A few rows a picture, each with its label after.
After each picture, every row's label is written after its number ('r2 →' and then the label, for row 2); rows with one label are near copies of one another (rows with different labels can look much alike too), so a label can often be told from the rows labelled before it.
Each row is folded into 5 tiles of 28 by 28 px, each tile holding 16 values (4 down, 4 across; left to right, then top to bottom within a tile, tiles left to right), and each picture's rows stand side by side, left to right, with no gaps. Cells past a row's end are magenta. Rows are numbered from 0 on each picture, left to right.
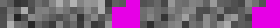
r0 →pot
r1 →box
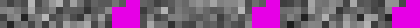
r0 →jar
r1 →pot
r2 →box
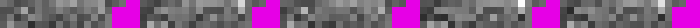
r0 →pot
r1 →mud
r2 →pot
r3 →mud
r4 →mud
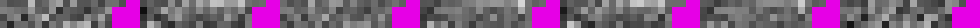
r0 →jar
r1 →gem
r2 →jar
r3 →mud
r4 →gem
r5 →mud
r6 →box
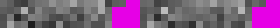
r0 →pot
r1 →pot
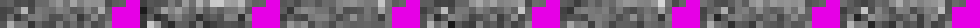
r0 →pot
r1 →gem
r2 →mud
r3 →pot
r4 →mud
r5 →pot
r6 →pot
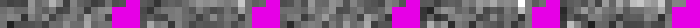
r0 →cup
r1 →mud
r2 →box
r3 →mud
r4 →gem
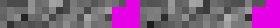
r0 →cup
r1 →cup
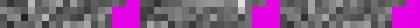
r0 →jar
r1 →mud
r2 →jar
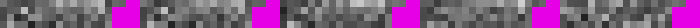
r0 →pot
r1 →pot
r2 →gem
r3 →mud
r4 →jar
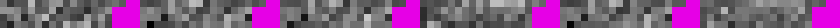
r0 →jar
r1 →cup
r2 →cup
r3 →gem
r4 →cup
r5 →pot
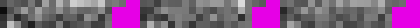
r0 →gem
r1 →mud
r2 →gem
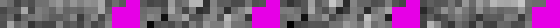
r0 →pot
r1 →cup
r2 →cup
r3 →gem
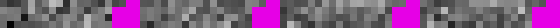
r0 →cup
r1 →box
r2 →gem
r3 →pot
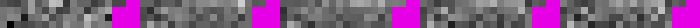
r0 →cup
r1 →mud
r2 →gem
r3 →pot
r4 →pot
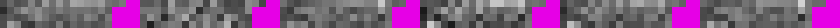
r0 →gem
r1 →box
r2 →mud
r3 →gem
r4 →gem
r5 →mud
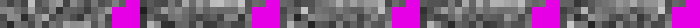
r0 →jar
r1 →gem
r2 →pot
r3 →gem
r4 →pot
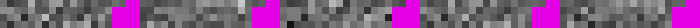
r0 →jar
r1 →mud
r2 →cup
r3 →jar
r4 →pot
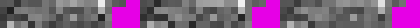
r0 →mud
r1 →mud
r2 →mud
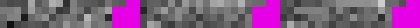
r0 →cup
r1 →gem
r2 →mud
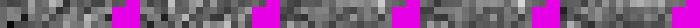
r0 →cup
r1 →jar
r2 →mud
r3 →mud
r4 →gem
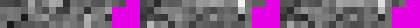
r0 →cup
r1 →mud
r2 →mud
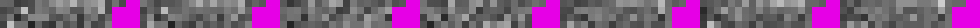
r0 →pot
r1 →pot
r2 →cup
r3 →jar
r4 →mud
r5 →gem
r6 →mud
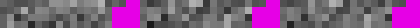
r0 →pot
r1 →cup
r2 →cup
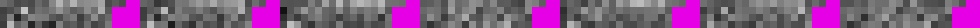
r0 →pot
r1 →pot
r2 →gem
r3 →box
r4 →gem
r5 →pot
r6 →box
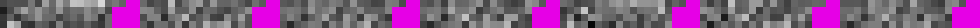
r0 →gem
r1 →jar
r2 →box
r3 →box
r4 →pot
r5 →jar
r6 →box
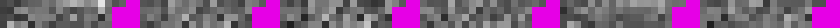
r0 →mud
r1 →box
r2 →box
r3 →jar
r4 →gem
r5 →cup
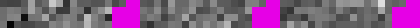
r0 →cup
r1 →box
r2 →mud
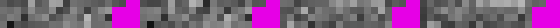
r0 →cup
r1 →cup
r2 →pot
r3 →gem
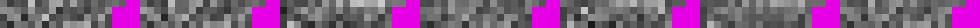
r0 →jar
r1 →jar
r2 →gem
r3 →box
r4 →pot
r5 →gem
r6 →jar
